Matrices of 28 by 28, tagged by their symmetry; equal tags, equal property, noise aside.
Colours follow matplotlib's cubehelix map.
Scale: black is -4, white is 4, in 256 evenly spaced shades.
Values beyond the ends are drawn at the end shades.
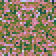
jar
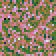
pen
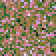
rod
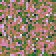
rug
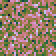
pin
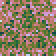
jar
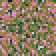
rug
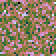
rod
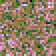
pen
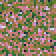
rod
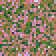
rod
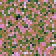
pin
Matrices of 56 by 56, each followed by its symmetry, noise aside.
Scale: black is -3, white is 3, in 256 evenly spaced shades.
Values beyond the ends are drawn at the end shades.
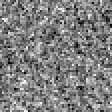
antisymmetric.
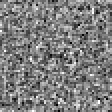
same after a half turn.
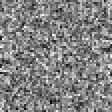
same after a half turn.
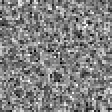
symmetric across the other diagonal.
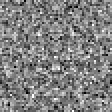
mirrored left to right.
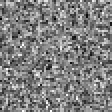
antisymmetric.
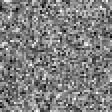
antisymmetric.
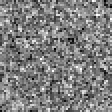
symmetric across the other diagonal.
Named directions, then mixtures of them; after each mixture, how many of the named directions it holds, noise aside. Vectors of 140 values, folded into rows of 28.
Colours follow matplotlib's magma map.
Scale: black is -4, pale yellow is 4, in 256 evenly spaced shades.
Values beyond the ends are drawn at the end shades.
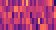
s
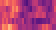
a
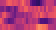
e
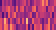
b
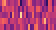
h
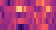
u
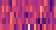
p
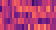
four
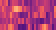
four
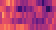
two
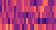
three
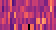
one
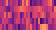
two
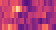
two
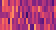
four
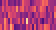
three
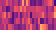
two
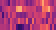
two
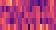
three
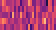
one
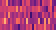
three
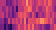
two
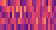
two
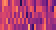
four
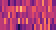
four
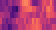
two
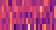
two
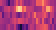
one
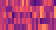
three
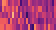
four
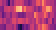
one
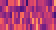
one
